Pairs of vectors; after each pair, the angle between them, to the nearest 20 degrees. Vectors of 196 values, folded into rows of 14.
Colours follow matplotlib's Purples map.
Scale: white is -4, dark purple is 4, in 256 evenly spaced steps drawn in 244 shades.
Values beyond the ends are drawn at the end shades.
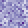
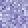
60 degrees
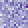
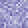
100 degrees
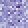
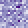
20 degrees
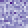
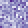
100 degrees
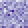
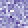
120 degrees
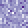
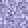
40 degrees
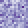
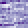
100 degrees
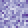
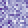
80 degrees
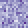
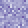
100 degrees
